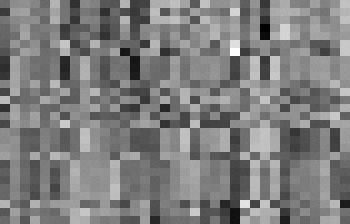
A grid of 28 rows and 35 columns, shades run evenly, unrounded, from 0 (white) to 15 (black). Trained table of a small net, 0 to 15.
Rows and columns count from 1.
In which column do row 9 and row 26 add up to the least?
25
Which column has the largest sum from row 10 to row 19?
14
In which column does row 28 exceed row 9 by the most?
29
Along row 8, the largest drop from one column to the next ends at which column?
28
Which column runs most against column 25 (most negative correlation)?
23
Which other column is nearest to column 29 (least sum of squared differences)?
3
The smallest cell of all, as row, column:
7, 24
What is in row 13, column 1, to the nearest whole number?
4
